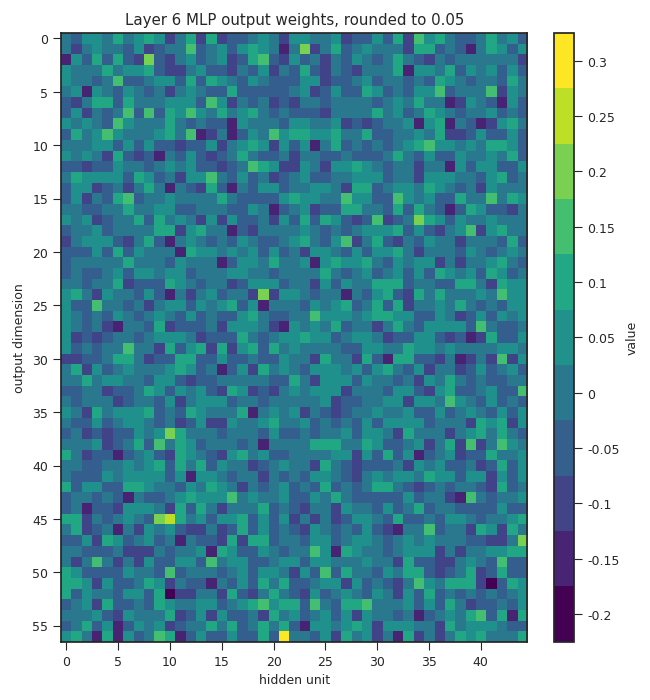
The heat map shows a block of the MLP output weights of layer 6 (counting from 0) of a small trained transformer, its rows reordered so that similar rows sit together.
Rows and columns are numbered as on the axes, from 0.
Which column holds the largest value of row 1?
23
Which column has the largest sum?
29
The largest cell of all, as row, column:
56, 21
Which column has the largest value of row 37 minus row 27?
10
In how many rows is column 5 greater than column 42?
18
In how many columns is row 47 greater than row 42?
15
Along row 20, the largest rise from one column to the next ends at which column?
12
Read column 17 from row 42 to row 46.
-0.1 0 0 0.1 0.1
